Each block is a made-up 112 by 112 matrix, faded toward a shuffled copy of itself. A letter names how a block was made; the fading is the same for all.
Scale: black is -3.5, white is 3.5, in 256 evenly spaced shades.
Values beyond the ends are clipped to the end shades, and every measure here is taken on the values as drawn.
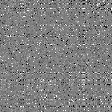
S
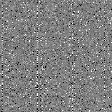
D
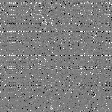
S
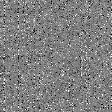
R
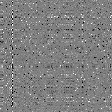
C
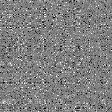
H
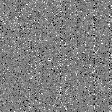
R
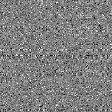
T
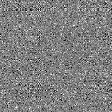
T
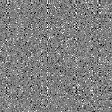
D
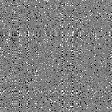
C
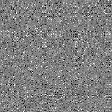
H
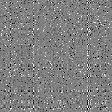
C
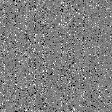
R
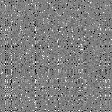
C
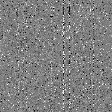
R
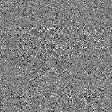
T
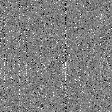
R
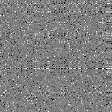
S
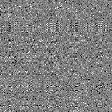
T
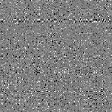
S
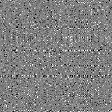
H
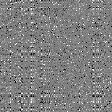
C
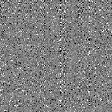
D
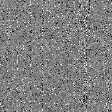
R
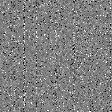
R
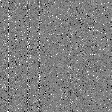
R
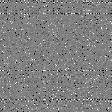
S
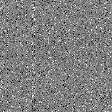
R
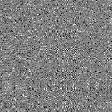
H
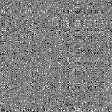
H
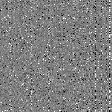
D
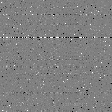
S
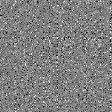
D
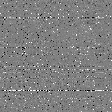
S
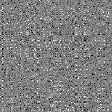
H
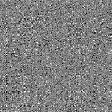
T
